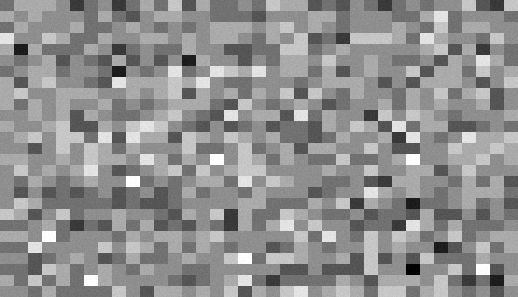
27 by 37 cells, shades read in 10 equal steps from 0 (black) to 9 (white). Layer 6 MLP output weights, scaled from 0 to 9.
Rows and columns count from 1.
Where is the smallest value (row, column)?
25, 30
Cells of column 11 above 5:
9
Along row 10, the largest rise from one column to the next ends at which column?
18
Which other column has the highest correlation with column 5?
8
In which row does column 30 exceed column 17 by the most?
21
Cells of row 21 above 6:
3
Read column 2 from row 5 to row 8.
1 4 5 3
